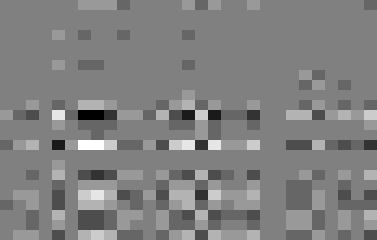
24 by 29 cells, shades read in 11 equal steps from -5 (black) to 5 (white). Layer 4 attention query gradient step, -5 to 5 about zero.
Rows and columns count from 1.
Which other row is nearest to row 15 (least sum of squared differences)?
20
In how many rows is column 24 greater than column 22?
5
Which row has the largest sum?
15
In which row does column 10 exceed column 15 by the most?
12
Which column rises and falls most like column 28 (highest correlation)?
1
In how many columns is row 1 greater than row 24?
8
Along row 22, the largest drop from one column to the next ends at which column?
17
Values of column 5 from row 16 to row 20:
0 1 2 -1 -2
